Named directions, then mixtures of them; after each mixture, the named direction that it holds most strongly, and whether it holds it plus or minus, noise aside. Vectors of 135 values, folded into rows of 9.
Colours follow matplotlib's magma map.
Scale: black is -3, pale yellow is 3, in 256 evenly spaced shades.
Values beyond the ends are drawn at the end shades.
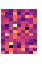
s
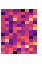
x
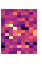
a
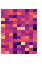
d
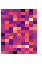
x, plus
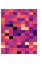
a, minus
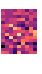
a, plus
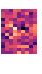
a, plus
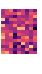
d, plus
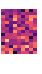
x, plus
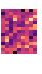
x, plus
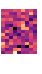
a, minus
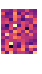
s, plus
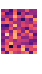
s, plus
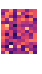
s, minus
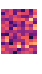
x, plus
